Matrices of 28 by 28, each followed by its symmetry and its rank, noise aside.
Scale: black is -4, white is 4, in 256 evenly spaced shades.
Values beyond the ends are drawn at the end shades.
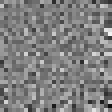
no symmetry, rank four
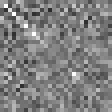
symmetric, rank six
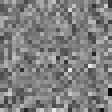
no symmetry, rank six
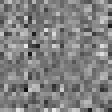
no symmetry, rank four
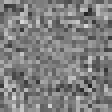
no symmetry, rank six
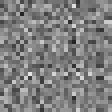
no symmetry, rank six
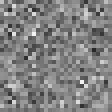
symmetric, rank eight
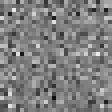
antisymmetric, rank six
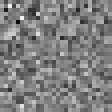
antisymmetric, rank six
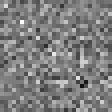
symmetric, rank eight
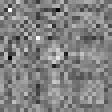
symmetric, rank four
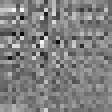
no symmetry, rank four
